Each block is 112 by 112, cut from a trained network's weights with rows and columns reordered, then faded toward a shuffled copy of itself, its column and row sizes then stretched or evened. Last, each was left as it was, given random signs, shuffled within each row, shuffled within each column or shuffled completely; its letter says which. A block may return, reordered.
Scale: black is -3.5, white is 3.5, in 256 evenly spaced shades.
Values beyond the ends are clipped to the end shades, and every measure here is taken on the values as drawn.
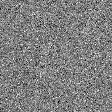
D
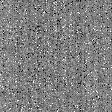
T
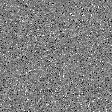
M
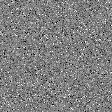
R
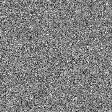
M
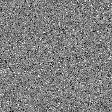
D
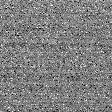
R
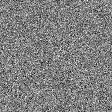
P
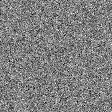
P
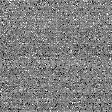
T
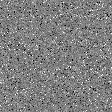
R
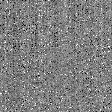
T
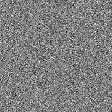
T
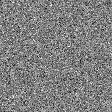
P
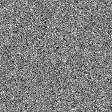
R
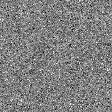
M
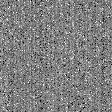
D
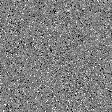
D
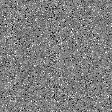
M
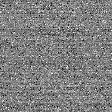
T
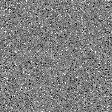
M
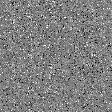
M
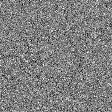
R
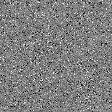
M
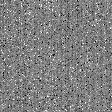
D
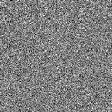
T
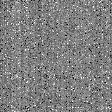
T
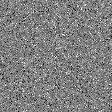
D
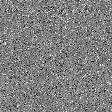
R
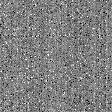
T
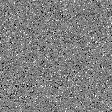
R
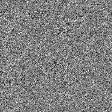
M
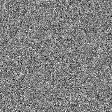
M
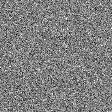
D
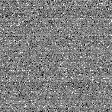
R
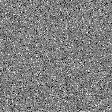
D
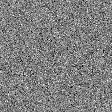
R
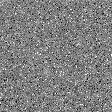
P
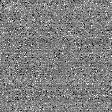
T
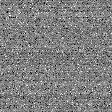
R
